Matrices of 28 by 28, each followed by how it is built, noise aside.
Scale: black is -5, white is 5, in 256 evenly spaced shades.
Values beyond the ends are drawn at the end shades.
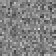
blocks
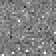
sparse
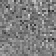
upper triangular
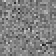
block diagonal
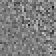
upper triangular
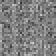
blocks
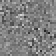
block diagonal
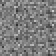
repeating rows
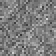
Hankel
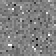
sparse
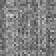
blocks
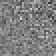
upper triangular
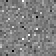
sparse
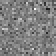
uneven rows
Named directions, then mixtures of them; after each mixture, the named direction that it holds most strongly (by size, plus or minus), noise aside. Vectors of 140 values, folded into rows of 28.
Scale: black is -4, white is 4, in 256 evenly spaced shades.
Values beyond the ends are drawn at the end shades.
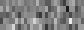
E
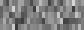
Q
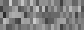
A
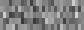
A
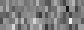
E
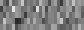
Q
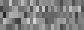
A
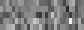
E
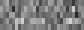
Q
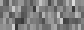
Q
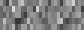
Q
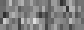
A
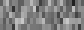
Q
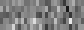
E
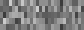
A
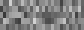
A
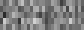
A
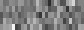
E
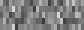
Q
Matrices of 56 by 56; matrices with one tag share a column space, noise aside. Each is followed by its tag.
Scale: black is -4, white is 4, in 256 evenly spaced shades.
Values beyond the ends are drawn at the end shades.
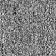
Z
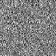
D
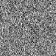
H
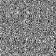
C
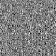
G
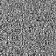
G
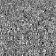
G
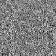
G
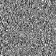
D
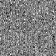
Z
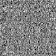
H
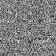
C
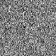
H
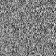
H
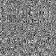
C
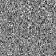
H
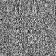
Z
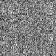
Z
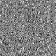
C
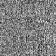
Z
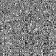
G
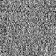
H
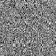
D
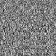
G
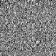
D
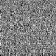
G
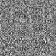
C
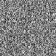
Z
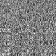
G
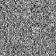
H
